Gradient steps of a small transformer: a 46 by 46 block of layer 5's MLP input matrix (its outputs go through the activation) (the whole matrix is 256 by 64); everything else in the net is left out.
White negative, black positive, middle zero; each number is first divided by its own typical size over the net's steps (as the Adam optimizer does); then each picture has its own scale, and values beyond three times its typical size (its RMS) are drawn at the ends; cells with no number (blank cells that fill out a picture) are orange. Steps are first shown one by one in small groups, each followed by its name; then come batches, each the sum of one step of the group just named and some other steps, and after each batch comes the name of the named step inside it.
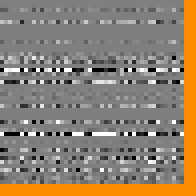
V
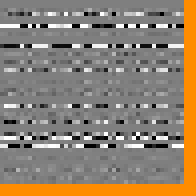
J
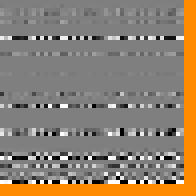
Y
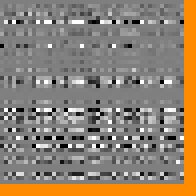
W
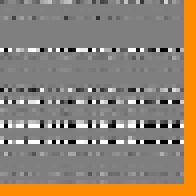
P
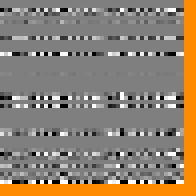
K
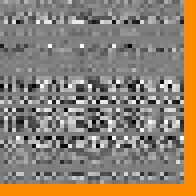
W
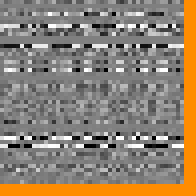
J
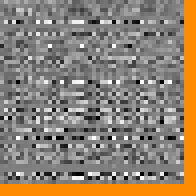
W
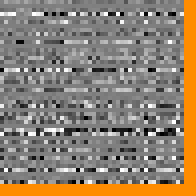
V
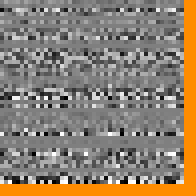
K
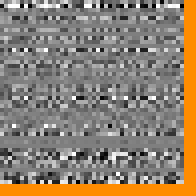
Y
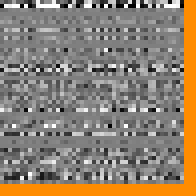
V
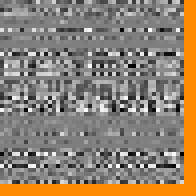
K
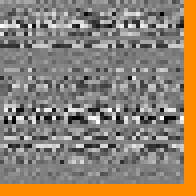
J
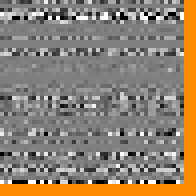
K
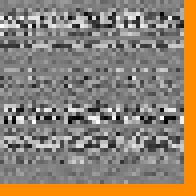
J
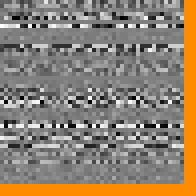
J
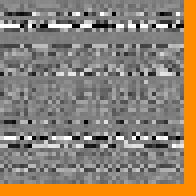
J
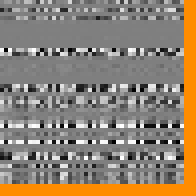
P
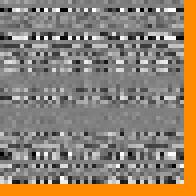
K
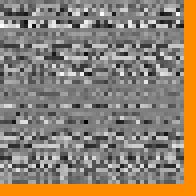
J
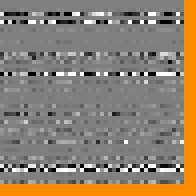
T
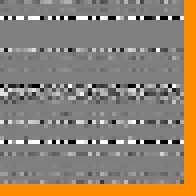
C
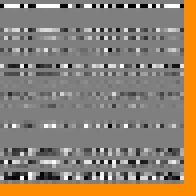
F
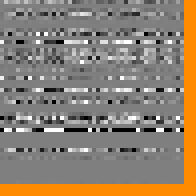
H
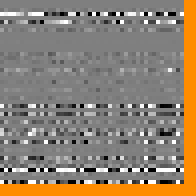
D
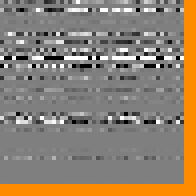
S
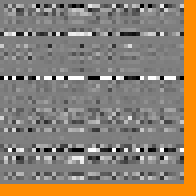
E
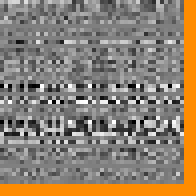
H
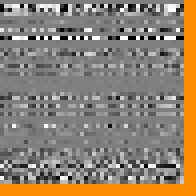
F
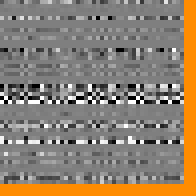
C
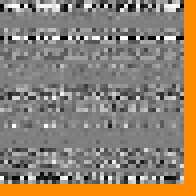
F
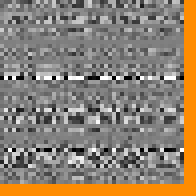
E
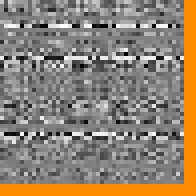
S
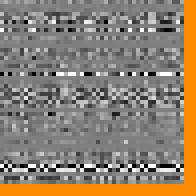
T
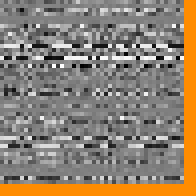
S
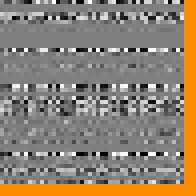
D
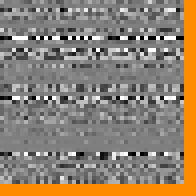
S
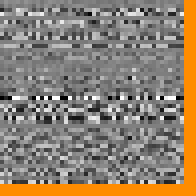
D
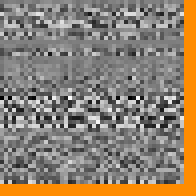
D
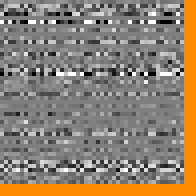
T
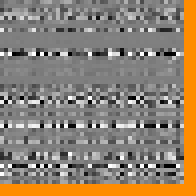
C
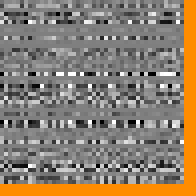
T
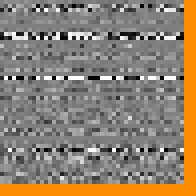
E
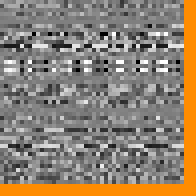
H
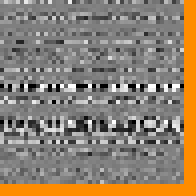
H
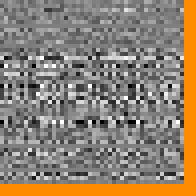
S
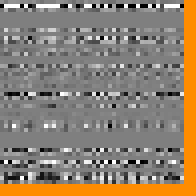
F
